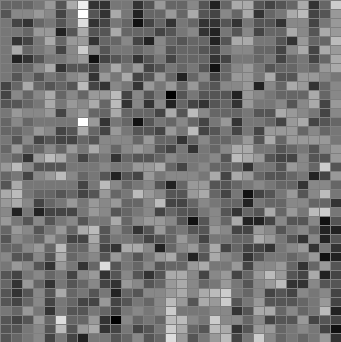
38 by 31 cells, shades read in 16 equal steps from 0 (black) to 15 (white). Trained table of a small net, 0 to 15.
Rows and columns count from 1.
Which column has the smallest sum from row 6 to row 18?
20
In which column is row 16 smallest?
17
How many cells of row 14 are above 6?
16
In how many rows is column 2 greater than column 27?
13
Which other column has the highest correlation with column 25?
29
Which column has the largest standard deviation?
8
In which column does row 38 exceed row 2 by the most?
24
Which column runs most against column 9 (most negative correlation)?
31
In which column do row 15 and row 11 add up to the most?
11
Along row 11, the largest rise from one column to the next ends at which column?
23
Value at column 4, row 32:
6
